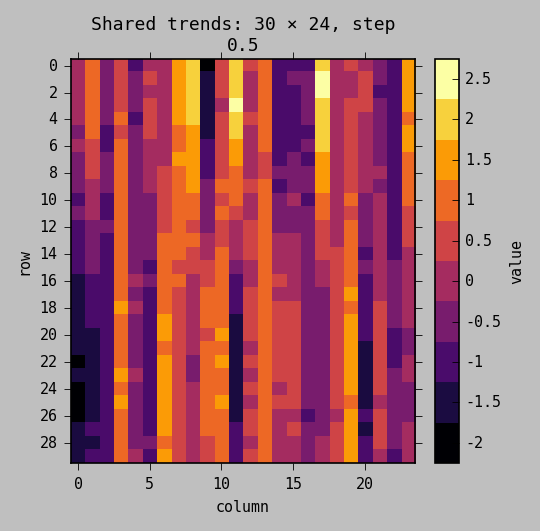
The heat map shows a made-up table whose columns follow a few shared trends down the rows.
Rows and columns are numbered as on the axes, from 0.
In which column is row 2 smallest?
9
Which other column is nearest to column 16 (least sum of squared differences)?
4
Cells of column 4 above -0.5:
4
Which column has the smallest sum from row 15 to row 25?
0
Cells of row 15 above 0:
9
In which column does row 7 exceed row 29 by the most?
11
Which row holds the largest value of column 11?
3
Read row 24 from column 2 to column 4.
-1 1 -0.5
